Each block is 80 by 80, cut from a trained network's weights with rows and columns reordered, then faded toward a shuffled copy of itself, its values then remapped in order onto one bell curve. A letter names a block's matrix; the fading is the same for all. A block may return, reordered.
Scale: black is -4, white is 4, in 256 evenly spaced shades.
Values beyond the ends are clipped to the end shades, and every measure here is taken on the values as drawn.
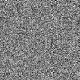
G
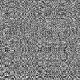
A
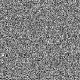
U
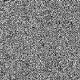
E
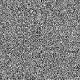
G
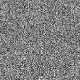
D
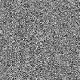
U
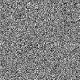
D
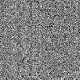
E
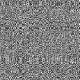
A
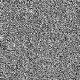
E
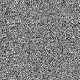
D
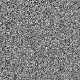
E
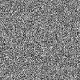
D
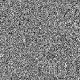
D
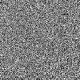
G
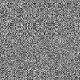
A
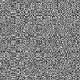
A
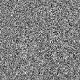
U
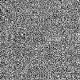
E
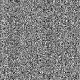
E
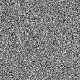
U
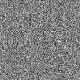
G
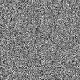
G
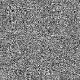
D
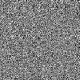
U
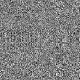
D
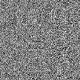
D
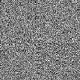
U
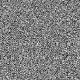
U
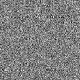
E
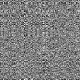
A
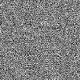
U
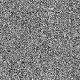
E
